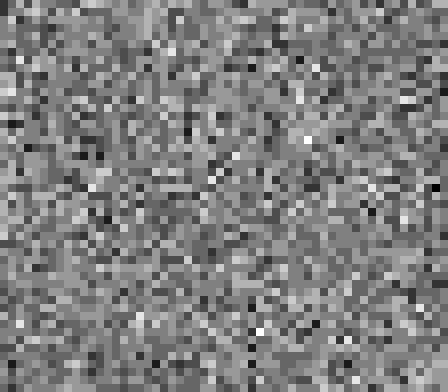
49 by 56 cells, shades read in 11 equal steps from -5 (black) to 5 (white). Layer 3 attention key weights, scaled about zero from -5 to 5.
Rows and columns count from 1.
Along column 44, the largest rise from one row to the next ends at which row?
43
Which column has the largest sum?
30
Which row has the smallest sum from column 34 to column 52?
7
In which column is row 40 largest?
18
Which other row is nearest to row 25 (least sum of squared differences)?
28
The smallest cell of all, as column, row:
55, 24
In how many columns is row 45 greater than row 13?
17
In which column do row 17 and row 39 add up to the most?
53
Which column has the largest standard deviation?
2
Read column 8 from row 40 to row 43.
1 -2 -1 2
